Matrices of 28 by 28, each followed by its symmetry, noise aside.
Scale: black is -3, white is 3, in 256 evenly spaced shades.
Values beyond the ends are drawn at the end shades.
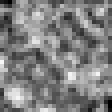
symmetric across the other diagonal.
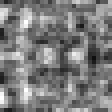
mirrored top to bottom.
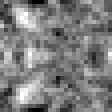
mirrored top to bottom.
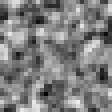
antisymmetric.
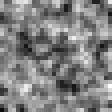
symmetric across the other diagonal.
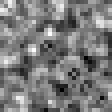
symmetric.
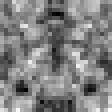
mirrored left to right.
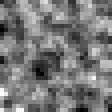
symmetric across the other diagonal.
